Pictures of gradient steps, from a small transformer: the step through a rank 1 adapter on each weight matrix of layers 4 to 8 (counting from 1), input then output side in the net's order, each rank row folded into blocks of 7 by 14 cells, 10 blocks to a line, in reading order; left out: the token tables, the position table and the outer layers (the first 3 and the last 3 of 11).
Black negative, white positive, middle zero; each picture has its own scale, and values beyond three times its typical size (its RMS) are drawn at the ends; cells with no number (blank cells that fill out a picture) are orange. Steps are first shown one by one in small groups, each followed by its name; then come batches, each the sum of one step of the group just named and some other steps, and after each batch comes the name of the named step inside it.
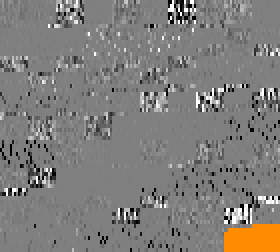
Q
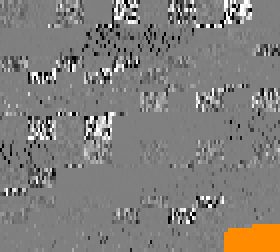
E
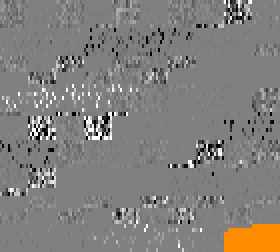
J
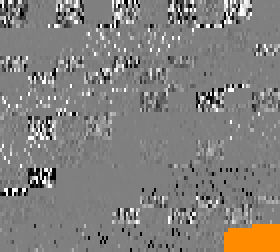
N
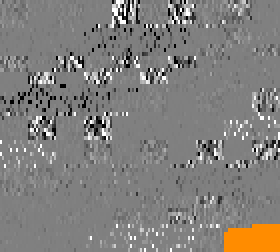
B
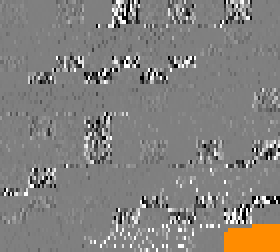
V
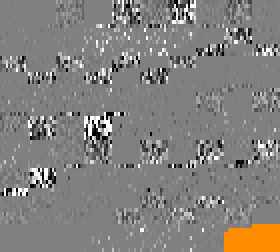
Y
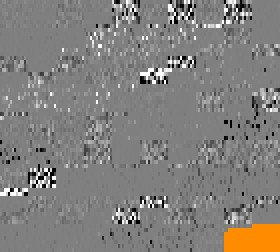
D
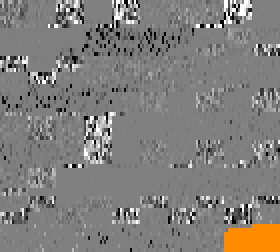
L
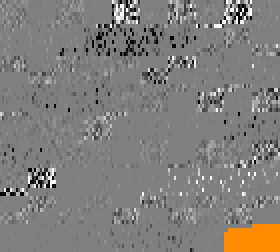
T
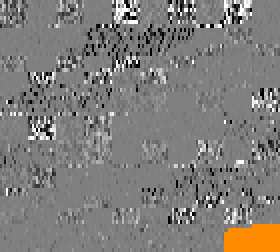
E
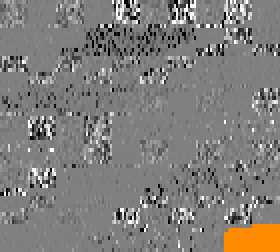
L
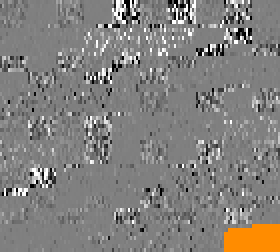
Y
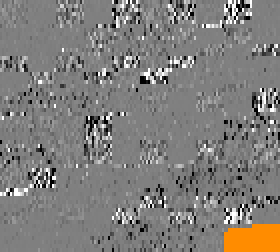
D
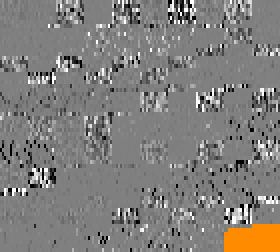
Q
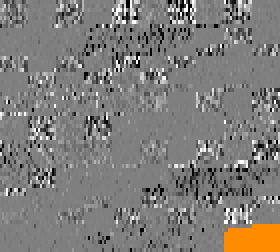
Q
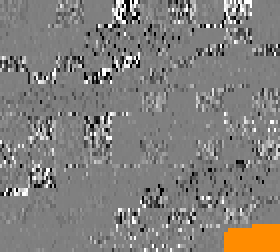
E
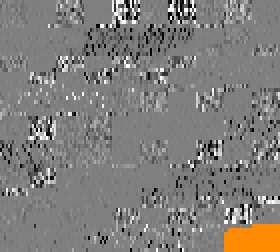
Q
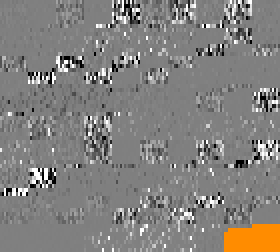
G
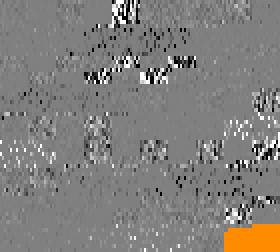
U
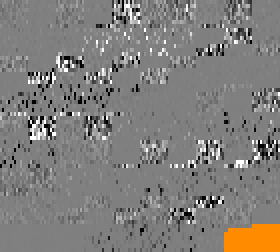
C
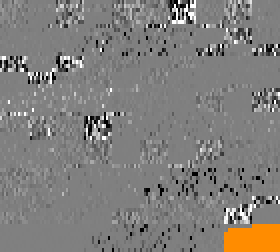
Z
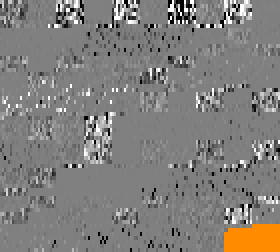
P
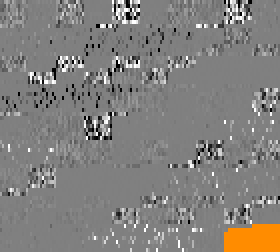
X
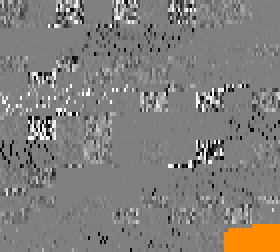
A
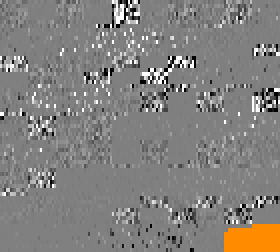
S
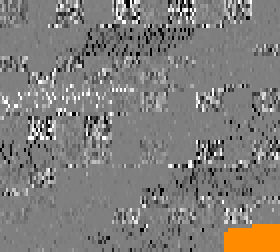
A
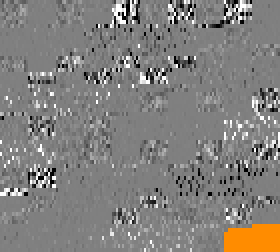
U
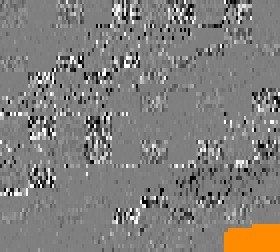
C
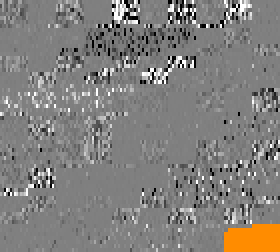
P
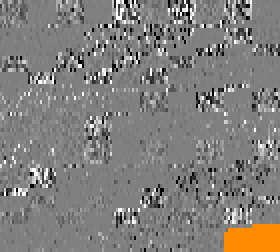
G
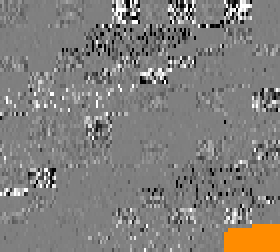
U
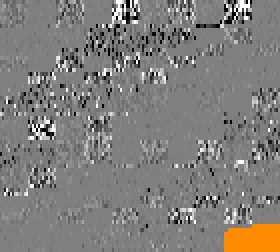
C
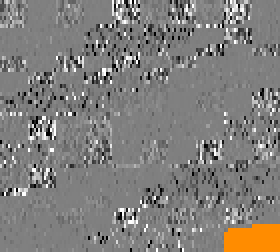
G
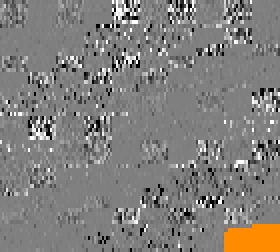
C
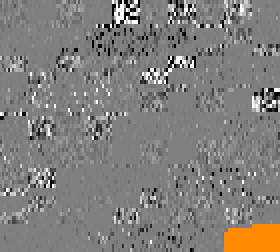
S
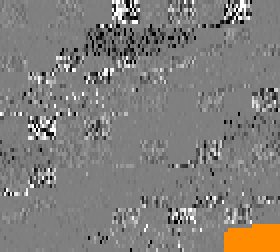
X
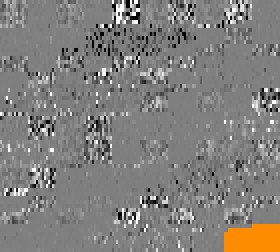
G
